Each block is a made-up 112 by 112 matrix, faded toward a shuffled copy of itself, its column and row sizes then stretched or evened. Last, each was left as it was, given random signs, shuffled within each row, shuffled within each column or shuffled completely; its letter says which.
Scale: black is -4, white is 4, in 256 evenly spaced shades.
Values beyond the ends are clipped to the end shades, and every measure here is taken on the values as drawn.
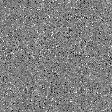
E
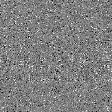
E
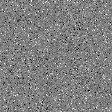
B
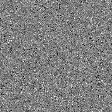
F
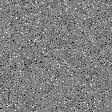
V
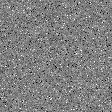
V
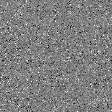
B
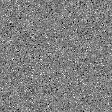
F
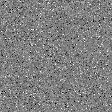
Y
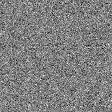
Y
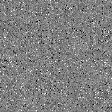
E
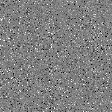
E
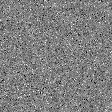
V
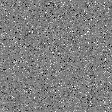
B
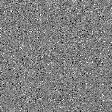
E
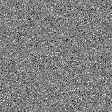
Y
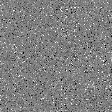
B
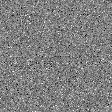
Y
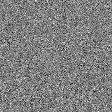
Y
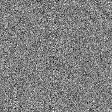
F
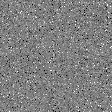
F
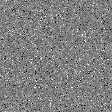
B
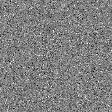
F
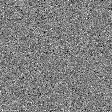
Y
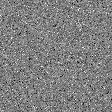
V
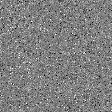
B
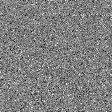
Y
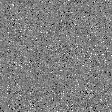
B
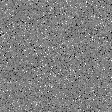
V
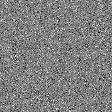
F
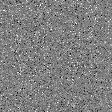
F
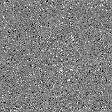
E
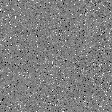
F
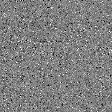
B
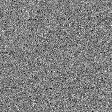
Y
